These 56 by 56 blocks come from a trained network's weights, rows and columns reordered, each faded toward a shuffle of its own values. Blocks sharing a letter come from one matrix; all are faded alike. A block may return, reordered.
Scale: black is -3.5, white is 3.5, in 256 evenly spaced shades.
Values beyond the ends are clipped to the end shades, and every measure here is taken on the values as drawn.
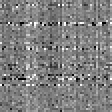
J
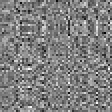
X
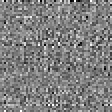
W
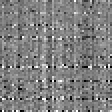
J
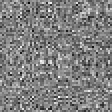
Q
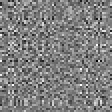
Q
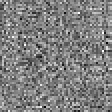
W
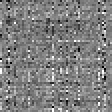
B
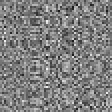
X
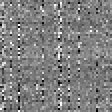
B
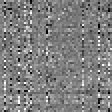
B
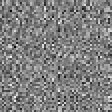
X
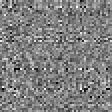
W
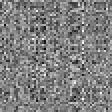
Q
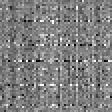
J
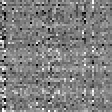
B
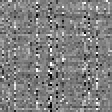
B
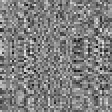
X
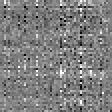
B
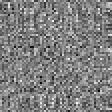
Q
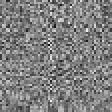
X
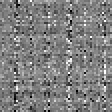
B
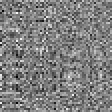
Q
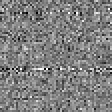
W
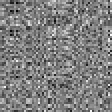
X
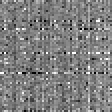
J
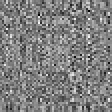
X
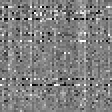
J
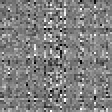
B
